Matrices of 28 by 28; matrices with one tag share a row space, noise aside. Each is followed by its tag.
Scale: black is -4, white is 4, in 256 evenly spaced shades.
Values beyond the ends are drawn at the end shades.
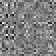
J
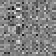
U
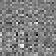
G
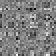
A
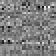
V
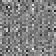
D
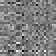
U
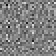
D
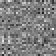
V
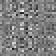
G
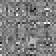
A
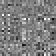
V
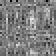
A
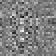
G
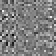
J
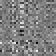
G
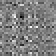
G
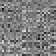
V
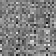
A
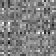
V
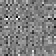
D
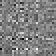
G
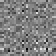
U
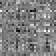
A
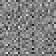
D
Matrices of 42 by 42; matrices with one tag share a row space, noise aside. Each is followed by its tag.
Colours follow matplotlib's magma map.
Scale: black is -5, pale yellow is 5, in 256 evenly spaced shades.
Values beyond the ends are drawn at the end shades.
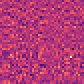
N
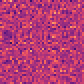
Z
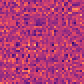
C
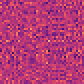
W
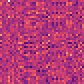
W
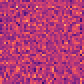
C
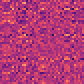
N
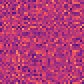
C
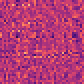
C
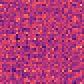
C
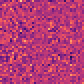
Z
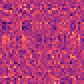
Z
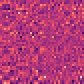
N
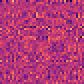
W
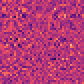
Z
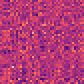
N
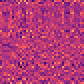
N
